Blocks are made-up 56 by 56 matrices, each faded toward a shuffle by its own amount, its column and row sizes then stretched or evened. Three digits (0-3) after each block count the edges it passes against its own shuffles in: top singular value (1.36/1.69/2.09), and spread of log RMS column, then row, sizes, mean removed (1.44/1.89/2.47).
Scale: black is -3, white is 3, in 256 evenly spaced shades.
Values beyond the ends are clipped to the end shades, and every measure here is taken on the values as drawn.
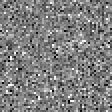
0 0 0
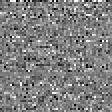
2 1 3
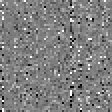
0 3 0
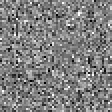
1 1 0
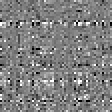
3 3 3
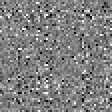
2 2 2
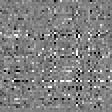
3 2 3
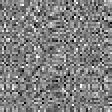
3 1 0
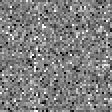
0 1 0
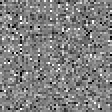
0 2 0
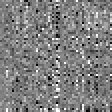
3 3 1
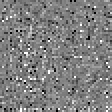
1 2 1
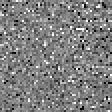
0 0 1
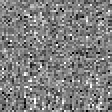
2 2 0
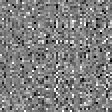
3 2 0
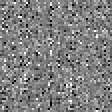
0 2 0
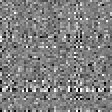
3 2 3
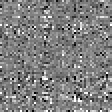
0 3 3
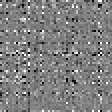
2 3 3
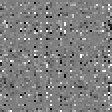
0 3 3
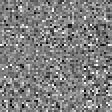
1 2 2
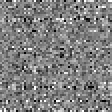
2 0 3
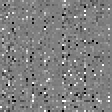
0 3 1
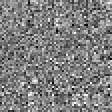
2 1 1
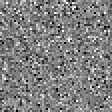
0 0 0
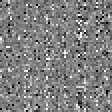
0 3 2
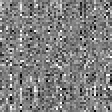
2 3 2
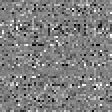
0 1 3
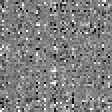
1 3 2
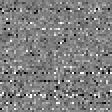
0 0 3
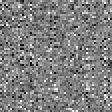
2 2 1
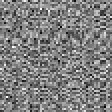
3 1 0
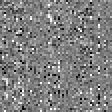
1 3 0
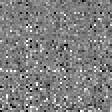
1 2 2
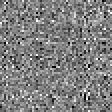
1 2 1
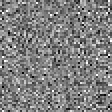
2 1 0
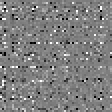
2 2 3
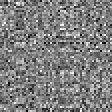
3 0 2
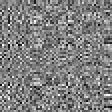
3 2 2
